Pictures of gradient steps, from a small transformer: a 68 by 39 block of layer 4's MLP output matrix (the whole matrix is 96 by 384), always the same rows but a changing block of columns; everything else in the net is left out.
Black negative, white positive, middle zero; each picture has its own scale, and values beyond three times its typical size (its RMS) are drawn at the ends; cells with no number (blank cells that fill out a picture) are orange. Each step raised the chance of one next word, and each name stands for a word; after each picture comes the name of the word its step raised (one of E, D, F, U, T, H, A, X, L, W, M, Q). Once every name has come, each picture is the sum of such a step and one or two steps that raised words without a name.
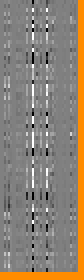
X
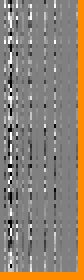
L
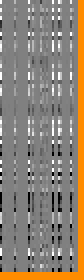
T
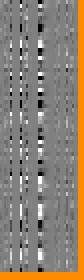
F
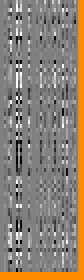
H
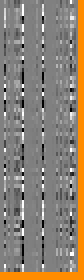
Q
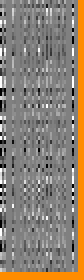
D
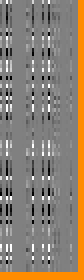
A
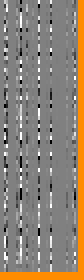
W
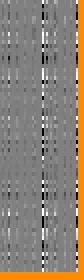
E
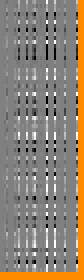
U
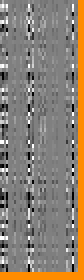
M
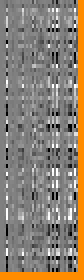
X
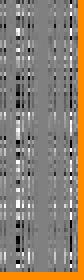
F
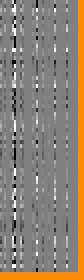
H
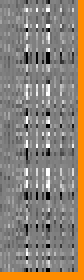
X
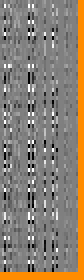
M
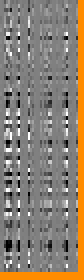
L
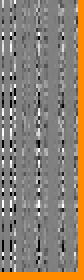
A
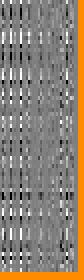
E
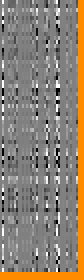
A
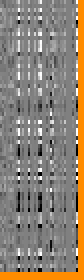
T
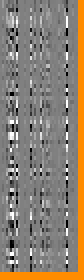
L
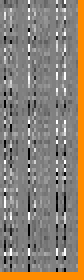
T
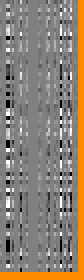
T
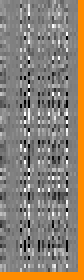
Q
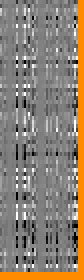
Q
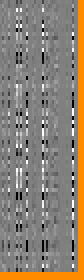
X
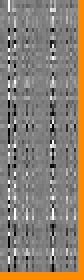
W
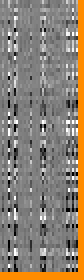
T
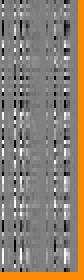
F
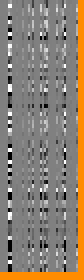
M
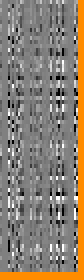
A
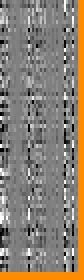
W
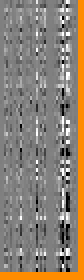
T
